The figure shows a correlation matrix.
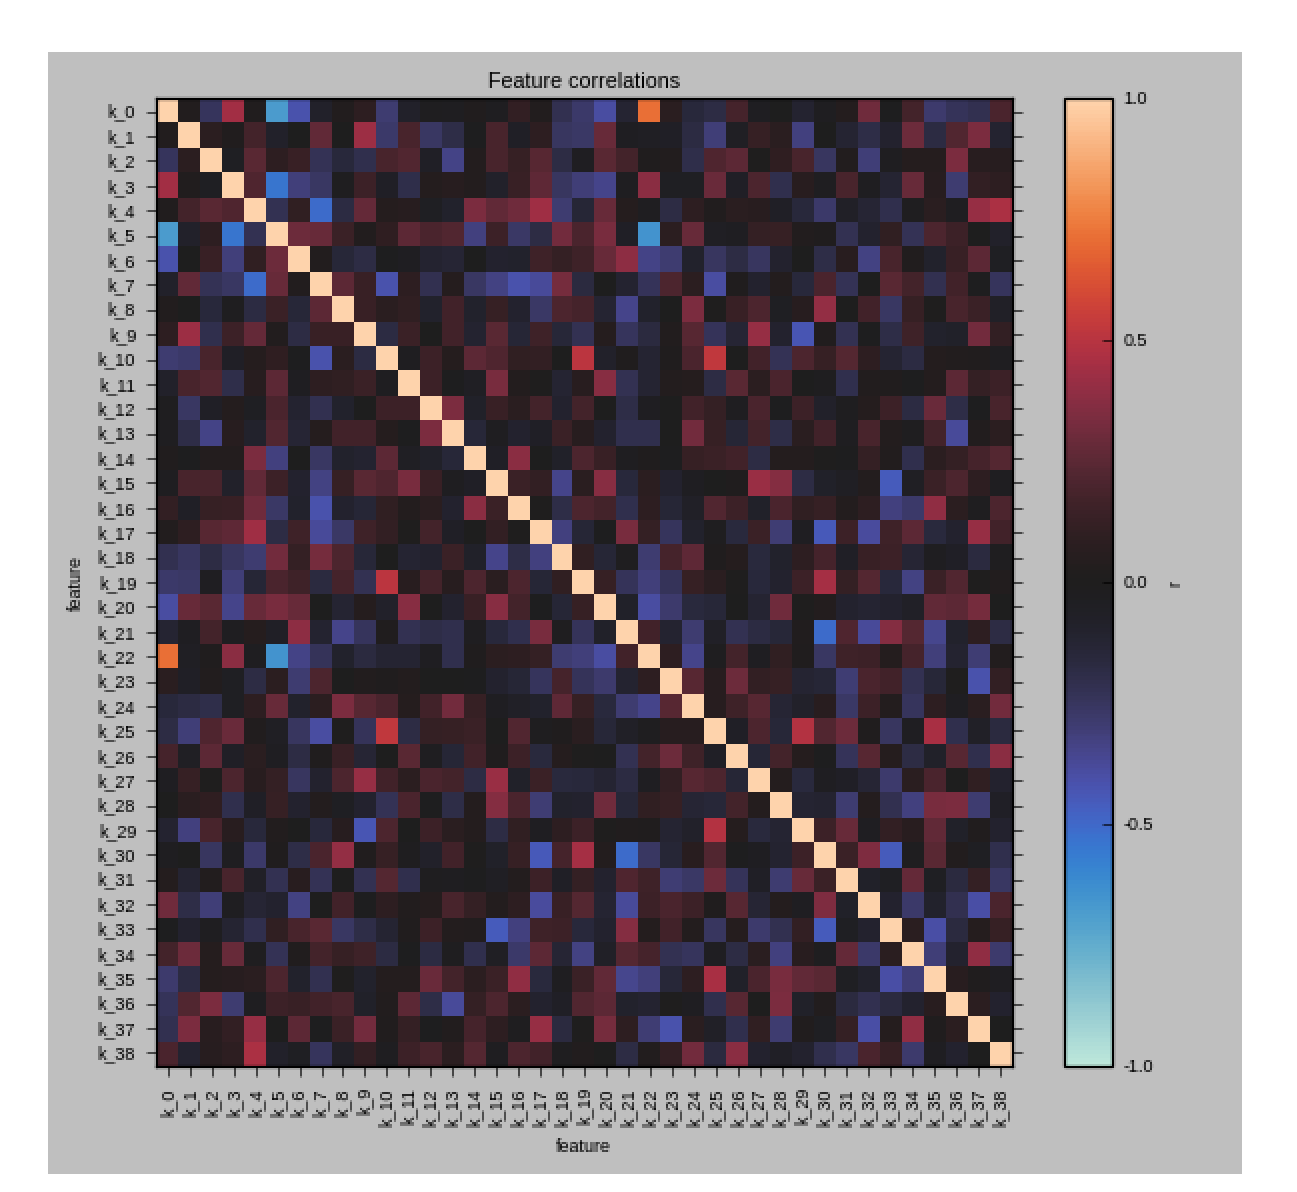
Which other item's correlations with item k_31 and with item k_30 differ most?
k_21
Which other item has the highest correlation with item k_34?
k_37
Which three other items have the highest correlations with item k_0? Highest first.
k_22, k_3, k_32
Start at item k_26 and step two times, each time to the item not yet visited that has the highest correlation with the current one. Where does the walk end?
k_4
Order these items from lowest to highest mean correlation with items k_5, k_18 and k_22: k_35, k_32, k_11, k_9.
k_9, k_35, k_11, k_32
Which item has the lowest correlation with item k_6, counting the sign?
k_0
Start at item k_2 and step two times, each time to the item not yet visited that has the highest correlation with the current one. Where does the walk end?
k_28
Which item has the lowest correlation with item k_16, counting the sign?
k_7
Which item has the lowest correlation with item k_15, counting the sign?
k_33
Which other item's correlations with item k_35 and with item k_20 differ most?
k_25
